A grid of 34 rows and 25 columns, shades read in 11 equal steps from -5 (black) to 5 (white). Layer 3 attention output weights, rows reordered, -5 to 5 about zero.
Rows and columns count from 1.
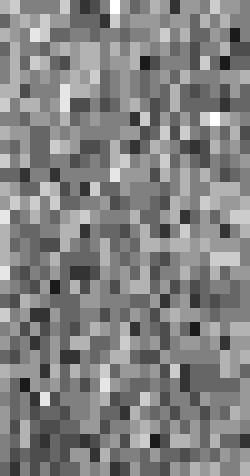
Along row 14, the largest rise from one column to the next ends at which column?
10
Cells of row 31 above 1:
2
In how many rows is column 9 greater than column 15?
11
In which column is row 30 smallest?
13
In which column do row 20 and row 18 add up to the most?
1
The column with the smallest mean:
20
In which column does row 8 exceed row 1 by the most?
18
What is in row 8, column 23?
-3
